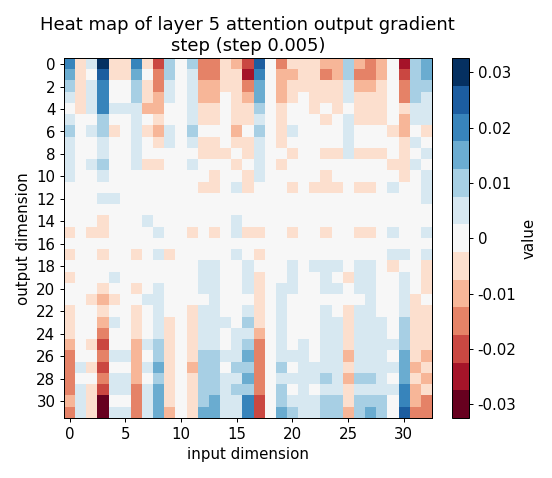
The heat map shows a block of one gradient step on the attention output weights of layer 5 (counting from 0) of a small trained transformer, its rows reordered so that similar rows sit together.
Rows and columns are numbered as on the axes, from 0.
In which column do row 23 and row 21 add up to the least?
3
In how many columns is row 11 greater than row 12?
2
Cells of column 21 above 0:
7
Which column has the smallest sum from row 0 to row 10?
30
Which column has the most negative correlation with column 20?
32
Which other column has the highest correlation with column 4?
5
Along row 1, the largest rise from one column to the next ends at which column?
17
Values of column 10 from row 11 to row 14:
0 0 0 0
